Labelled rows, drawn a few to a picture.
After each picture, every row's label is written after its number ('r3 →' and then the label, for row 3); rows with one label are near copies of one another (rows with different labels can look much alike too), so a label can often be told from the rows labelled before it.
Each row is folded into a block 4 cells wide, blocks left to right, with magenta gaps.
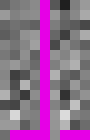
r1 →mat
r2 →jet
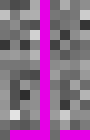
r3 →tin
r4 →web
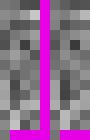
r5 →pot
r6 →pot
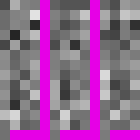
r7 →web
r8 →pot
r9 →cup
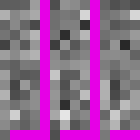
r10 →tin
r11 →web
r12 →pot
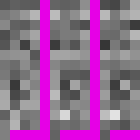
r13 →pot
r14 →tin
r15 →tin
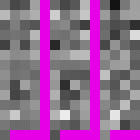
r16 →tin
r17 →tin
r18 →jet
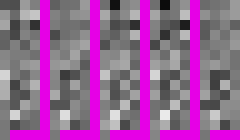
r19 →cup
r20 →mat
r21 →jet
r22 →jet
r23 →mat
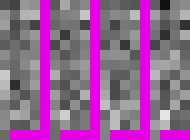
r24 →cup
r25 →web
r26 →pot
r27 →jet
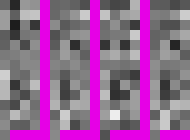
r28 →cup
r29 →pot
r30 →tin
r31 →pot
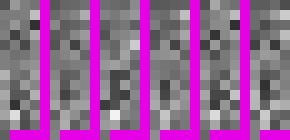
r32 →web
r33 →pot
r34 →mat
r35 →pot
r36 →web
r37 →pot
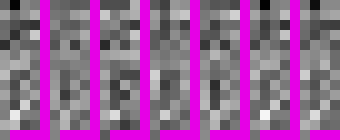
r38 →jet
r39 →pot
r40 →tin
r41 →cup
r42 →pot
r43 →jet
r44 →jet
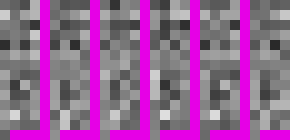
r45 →tin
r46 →pot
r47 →jet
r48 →cup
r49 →tin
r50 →pot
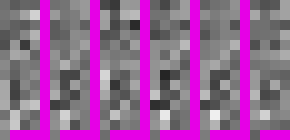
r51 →pot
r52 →mat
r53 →cup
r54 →mat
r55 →mat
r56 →tin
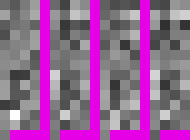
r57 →mat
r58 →cup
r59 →pot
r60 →cup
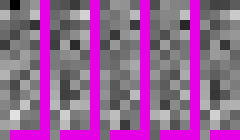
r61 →jet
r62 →pot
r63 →web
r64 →web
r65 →pot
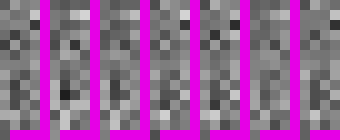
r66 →web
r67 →pot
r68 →pot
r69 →web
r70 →web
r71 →pot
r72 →web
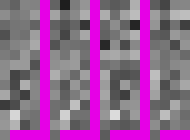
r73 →mat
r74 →jet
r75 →tin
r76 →cup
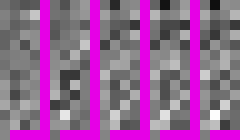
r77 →pot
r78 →mat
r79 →jet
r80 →jet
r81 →jet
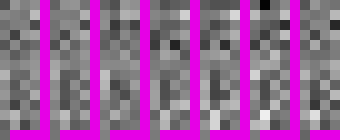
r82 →web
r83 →web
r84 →cup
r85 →pot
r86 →pot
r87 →jet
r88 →web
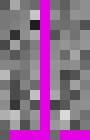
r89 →web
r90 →mat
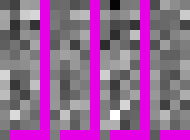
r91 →cup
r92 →pot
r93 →jet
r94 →web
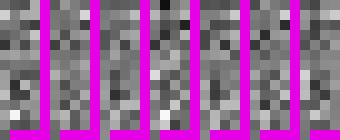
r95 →tin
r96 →web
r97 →pot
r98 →jet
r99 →pot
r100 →web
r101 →cup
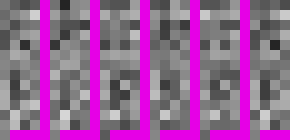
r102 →pot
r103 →jet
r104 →tin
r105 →cup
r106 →tin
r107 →pot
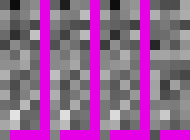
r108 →jet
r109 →jet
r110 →jet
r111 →tin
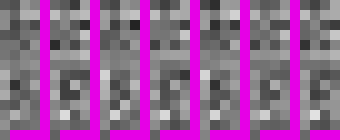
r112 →cup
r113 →tin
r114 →cup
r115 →tin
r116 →cup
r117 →tin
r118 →tin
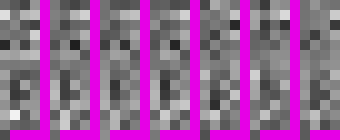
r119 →tin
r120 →pot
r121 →pot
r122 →pot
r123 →web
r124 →cup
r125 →web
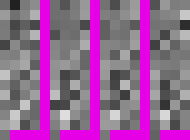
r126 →jet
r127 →mat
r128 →mat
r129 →web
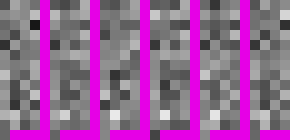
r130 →web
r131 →tin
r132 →mat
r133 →tin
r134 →jet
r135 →web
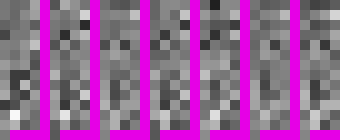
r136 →mat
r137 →web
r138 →pot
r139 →web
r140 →jet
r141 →pot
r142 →pot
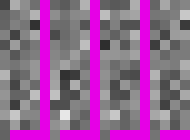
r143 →web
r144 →mat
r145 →tin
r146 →web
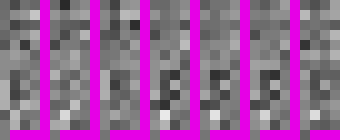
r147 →pot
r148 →jet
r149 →cup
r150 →mat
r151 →mat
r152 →mat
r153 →tin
